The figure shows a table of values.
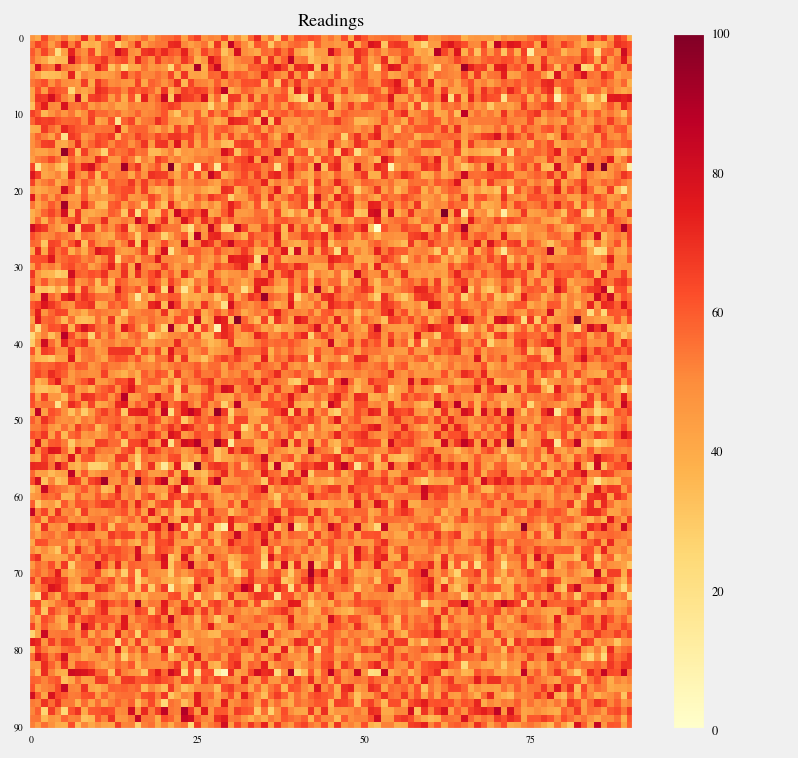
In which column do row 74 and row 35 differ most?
16
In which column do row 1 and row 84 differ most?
59
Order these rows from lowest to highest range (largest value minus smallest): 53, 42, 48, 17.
42, 48, 53, 17
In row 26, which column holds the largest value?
25
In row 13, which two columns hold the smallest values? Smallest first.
5, 47
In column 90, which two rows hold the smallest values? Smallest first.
17, 73
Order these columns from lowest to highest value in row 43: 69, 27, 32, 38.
69, 32, 27, 38
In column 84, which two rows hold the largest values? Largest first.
17, 38
